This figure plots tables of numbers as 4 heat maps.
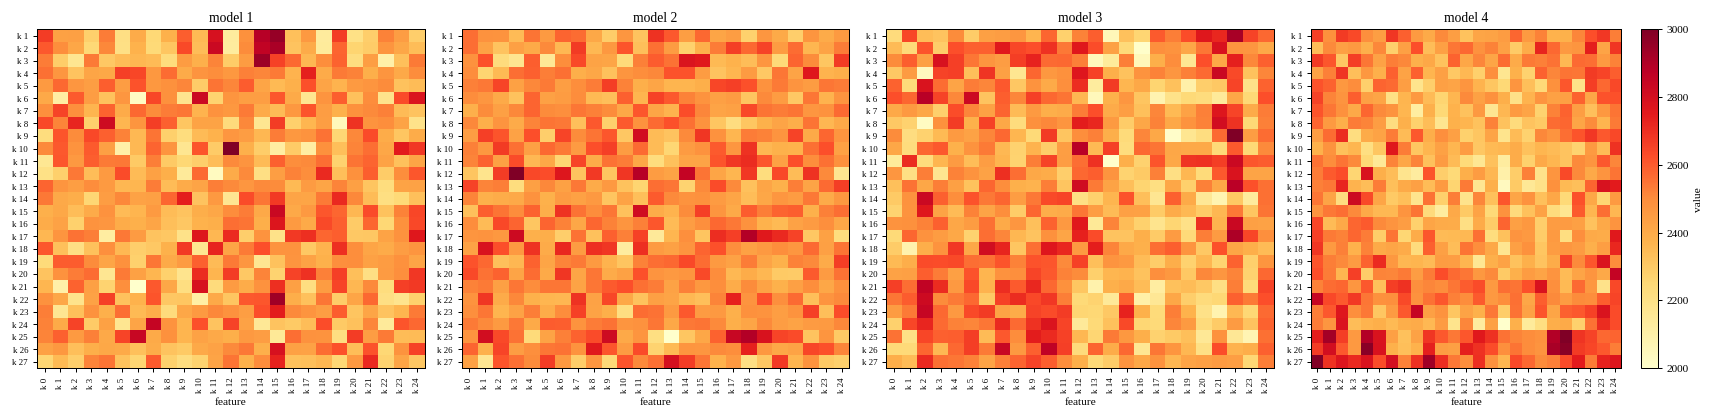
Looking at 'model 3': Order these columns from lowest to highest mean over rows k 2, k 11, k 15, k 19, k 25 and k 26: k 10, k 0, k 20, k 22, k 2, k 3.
k 0, k 20, k 3, k 22, k 2, k 10
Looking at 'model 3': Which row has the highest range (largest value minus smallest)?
k 9
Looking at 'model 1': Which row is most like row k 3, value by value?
k 23
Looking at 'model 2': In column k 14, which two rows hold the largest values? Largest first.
k 12, k 3
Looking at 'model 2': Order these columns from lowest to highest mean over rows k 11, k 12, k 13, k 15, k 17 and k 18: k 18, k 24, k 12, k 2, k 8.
k 12, k 24, k 8, k 2, k 18
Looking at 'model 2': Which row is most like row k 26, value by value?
k 10
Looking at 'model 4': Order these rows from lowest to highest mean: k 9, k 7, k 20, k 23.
k 7, k 9, k 20, k 23
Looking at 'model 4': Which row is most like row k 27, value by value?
k 22
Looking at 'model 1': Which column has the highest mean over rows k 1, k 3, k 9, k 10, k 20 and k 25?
k 14
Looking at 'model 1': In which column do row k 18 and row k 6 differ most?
k 10
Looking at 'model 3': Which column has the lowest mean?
k 16
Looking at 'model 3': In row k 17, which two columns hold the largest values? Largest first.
k 22, k 12
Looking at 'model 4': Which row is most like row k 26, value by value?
k 25
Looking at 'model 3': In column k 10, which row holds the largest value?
k 26
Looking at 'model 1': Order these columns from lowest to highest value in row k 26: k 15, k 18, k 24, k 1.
k 1, k 18, k 24, k 15
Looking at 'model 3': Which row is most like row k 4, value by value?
k 8
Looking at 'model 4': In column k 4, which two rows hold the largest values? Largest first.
k 26, k 25
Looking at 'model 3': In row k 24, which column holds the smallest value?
k 12
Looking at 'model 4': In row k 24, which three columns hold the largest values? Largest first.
k 2, k 23, k 24
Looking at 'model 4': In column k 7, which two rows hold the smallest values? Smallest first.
k 12, k 17
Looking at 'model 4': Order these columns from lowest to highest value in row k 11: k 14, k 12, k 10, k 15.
k 15, k 12, k 14, k 10
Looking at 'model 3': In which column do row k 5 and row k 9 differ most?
k 2
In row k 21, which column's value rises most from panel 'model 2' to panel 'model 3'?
k 2
